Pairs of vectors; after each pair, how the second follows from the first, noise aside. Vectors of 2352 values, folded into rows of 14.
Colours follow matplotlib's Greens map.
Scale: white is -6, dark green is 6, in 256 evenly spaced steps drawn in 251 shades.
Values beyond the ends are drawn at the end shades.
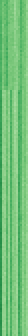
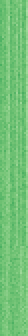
reversed, negated, shrunk.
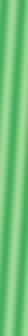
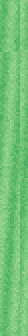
wrapped around, negated, shrunk.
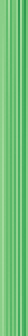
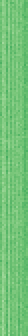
reversed, negated, shrunk.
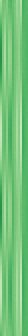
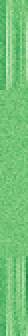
reversed, partly zeroed.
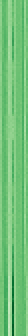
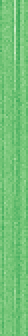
reversed, negated, shrunk.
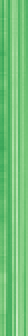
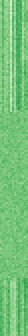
reversed, partly zeroed.
